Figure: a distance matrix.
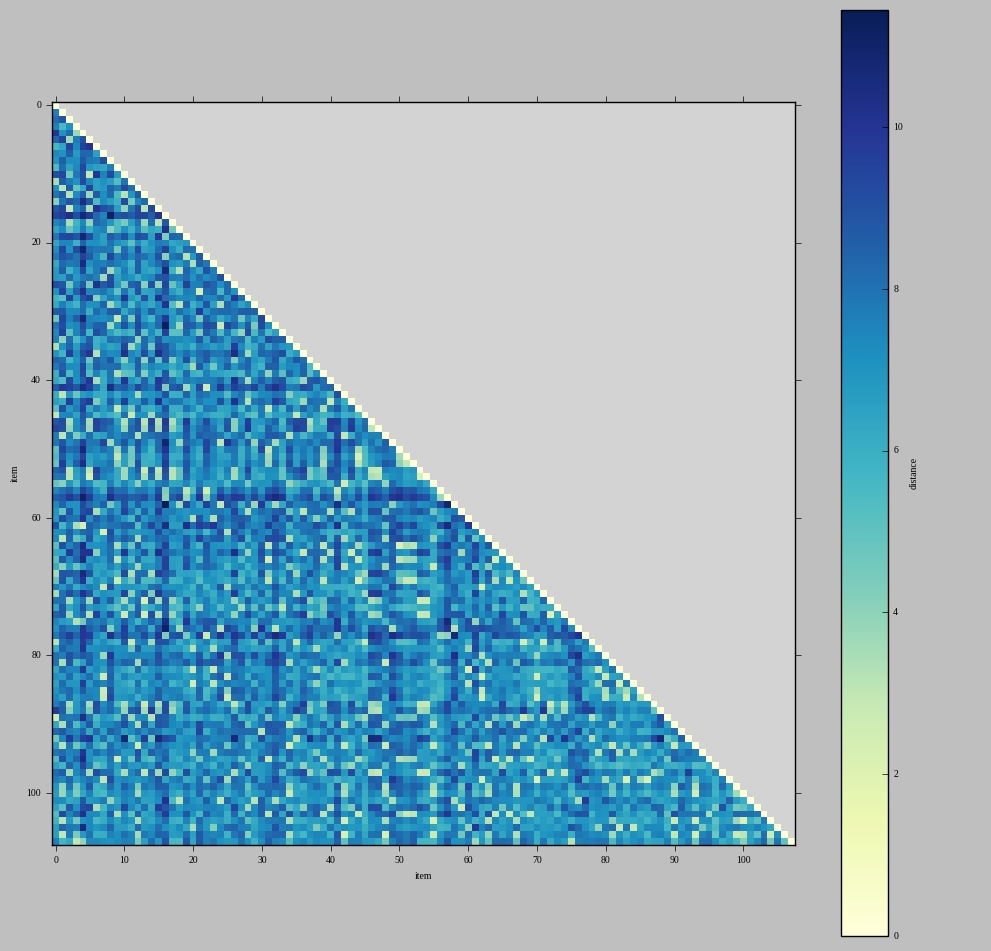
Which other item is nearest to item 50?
64
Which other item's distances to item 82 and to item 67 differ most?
60
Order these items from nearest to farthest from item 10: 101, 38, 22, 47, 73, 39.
47, 39, 38, 73, 101, 22
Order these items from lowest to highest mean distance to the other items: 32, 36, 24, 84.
84, 24, 36, 32
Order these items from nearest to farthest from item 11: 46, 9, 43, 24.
9, 24, 43, 46
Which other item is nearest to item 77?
22
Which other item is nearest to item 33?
73
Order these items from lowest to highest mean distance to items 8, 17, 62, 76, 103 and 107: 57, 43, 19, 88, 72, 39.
39, 72, 88, 43, 19, 57
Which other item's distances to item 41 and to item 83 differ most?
25
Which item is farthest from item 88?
92
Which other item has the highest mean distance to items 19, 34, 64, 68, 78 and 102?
4
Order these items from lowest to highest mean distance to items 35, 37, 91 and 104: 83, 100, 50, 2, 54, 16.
100, 54, 83, 2, 50, 16
